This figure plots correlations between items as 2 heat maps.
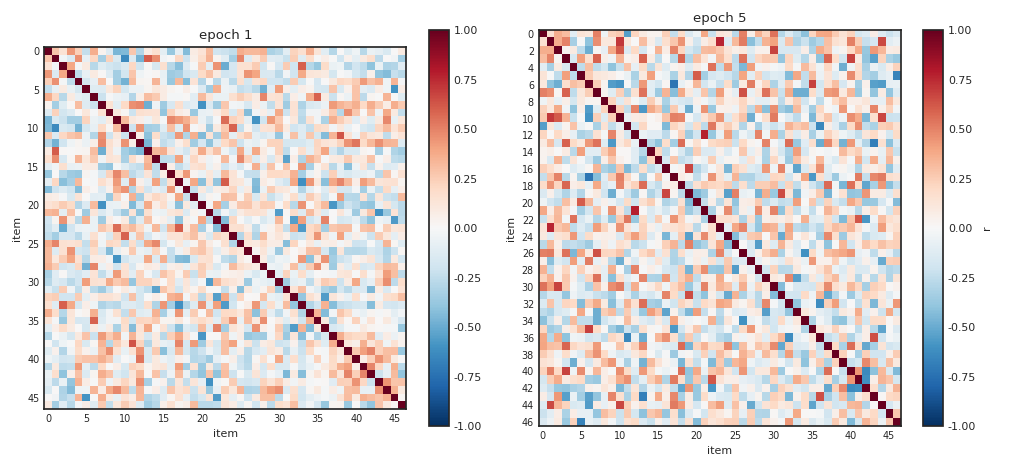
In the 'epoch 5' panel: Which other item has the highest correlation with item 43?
36
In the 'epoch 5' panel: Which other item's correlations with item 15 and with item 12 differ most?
21
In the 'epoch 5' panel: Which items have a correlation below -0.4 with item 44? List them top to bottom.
6, 27, 35
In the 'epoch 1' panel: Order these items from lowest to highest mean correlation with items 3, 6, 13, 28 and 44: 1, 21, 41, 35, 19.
41, 19, 21, 1, 35
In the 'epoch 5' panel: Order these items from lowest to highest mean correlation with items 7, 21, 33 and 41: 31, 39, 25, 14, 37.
31, 25, 39, 14, 37
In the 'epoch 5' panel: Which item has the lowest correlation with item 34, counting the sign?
26
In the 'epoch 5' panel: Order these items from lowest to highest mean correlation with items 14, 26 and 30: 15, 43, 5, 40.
43, 15, 5, 40
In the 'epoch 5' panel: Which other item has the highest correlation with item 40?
3
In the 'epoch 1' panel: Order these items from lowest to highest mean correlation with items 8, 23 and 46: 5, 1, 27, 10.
27, 1, 5, 10
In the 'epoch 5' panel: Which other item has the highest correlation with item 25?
19
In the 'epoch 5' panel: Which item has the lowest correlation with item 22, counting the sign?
42
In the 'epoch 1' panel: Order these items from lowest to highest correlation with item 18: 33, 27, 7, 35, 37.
27, 33, 7, 35, 37
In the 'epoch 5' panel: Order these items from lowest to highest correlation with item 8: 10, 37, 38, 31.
31, 10, 37, 38
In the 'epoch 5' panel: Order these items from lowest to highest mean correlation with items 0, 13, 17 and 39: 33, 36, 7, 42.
33, 42, 36, 7
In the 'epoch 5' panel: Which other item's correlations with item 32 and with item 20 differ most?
5
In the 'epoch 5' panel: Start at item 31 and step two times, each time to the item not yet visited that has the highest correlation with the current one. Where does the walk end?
16
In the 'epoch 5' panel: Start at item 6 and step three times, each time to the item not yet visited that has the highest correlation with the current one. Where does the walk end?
4
